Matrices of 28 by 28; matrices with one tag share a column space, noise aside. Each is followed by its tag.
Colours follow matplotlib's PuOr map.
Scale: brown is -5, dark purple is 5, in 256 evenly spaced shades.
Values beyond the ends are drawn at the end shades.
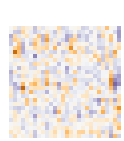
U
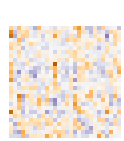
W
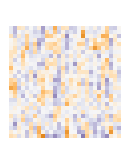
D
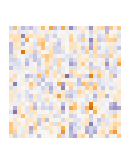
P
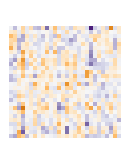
P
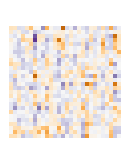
P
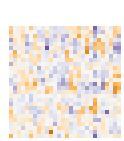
U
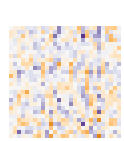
W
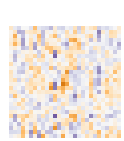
D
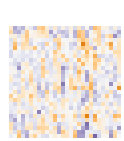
D
